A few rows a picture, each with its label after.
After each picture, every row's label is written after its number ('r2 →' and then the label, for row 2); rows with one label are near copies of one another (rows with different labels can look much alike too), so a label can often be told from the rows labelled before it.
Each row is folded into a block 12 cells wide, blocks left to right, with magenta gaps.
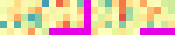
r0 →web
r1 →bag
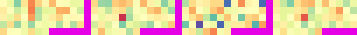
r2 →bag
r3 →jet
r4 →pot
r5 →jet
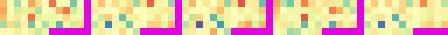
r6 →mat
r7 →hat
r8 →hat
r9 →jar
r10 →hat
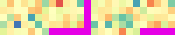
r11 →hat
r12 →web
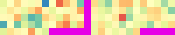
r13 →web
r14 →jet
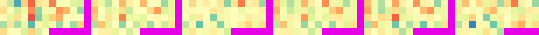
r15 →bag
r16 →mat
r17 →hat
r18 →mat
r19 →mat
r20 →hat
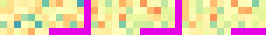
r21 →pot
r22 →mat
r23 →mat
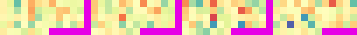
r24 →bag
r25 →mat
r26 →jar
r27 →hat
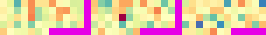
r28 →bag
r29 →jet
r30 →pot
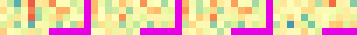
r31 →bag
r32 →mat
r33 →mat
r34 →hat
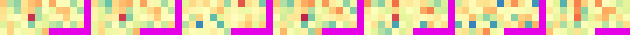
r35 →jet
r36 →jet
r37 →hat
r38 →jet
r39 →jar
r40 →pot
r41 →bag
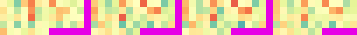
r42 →bag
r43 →mat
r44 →mat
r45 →mat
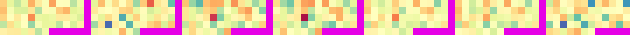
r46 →mat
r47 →hat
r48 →jet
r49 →jet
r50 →mat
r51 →mat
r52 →pot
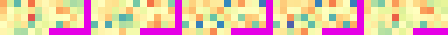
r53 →jar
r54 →web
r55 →pot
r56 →pot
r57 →jar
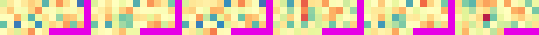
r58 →pot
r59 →web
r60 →pot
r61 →bag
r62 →web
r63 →jet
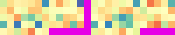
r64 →pot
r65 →web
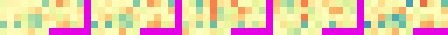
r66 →web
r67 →web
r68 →bag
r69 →jar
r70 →web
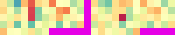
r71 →bag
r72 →jet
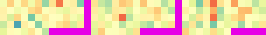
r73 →hat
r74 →jet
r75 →bag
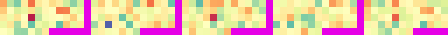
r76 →jar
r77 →hat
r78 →jet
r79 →web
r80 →jar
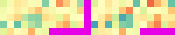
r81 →web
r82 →web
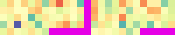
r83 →hat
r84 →mat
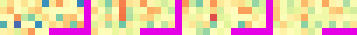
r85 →pot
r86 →bag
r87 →jar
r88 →mat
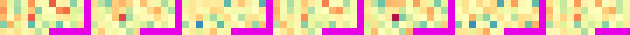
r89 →mat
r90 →jet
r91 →pot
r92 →mat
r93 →jet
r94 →pot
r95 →mat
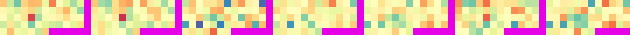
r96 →jet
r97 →jet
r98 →pot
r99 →hat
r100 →web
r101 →jar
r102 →web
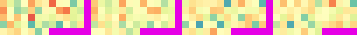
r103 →mat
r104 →mat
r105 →pot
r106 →hat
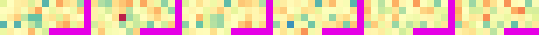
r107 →web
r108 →jet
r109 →web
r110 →pot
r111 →mat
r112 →mat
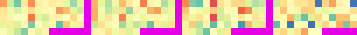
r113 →jar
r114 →mat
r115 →jar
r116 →pot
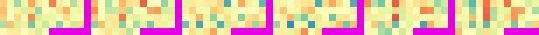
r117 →mat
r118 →mat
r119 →pot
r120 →pot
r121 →jar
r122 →bag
